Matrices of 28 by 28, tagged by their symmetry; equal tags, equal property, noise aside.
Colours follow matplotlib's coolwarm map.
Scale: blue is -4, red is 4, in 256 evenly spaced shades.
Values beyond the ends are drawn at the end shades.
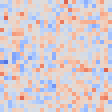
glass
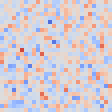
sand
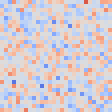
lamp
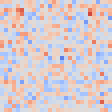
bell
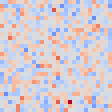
lamp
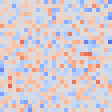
lamp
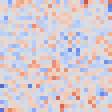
sand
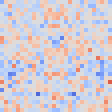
bell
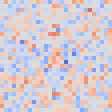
bell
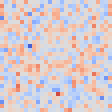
bell
